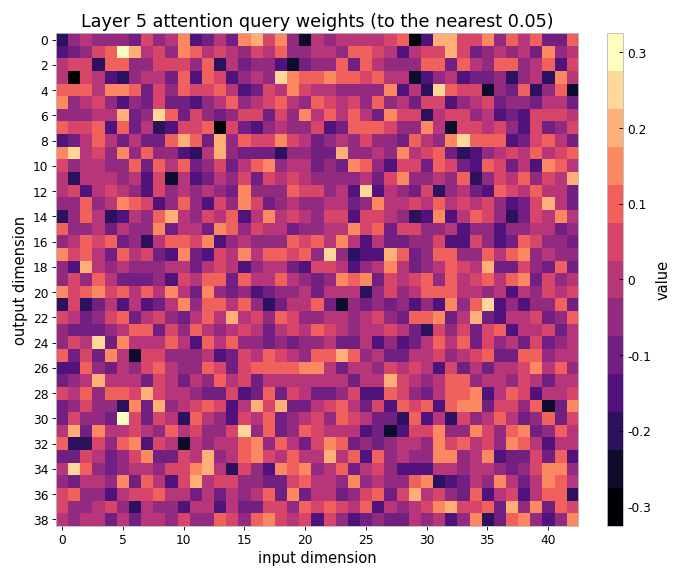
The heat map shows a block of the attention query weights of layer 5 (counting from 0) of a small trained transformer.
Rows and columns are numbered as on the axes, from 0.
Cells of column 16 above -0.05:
22
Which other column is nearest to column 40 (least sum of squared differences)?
36
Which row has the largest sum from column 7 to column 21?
26
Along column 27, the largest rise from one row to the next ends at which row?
17
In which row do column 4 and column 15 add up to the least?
14
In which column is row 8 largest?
33
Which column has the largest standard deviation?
5
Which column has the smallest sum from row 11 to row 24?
24
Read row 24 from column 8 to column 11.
0 0.1 0 -0.15
